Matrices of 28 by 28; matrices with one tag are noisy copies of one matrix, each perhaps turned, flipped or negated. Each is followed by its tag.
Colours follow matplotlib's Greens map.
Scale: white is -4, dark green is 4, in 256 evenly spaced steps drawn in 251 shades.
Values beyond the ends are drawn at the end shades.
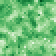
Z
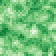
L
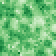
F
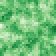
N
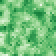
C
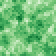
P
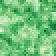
N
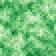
P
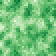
F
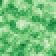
L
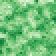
Z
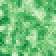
C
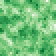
N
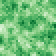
N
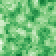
Z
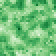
C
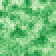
C
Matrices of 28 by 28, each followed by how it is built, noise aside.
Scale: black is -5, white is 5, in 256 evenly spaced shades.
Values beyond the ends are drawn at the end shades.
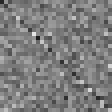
diagonal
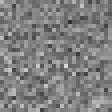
noise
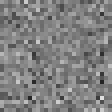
low rank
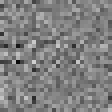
low rank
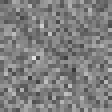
Toeplitz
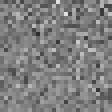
upper triangular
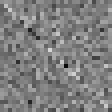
diagonal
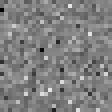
sparse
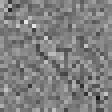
banded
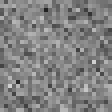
Toeplitz
